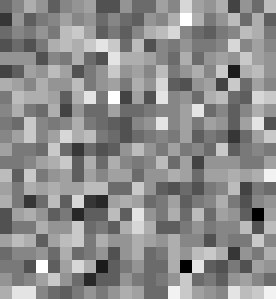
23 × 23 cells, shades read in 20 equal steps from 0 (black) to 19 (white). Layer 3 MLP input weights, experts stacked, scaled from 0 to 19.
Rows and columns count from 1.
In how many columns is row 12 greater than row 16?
11
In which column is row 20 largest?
18
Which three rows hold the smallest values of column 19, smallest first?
7, 21, 22
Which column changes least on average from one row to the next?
13
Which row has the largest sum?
23
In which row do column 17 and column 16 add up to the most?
2
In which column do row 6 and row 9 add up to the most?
17
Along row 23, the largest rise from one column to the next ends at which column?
15
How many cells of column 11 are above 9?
12
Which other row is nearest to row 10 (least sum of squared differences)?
3
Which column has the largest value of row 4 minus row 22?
8
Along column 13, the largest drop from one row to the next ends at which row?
4
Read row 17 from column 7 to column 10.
3 7 7 14
